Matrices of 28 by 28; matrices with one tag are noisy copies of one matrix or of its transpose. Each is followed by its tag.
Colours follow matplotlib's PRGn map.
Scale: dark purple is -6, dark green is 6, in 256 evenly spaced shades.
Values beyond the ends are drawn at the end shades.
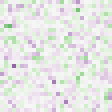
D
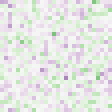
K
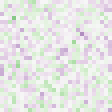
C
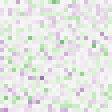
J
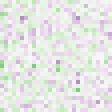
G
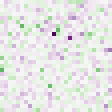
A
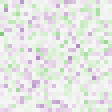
C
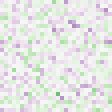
J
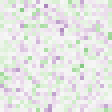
A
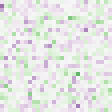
K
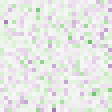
J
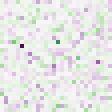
J
